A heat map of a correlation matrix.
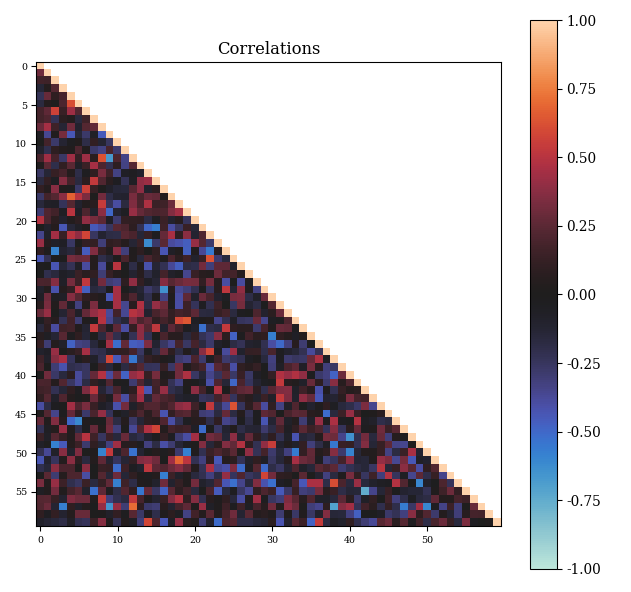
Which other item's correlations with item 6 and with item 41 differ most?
22
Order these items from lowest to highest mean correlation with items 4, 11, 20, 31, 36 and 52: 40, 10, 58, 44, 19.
10, 40, 58, 19, 44
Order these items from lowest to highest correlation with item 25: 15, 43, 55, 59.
43, 55, 15, 59
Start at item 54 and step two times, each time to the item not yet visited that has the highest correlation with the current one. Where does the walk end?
9
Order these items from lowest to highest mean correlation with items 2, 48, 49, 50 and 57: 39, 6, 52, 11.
39, 52, 11, 6
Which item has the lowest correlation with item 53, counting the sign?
16
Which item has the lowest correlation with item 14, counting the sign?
23
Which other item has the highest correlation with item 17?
4
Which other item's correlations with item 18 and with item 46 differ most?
51
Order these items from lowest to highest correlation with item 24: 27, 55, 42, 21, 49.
21, 55, 42, 27, 49
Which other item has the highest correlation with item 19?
33
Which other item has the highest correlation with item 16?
6
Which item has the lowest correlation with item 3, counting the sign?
57
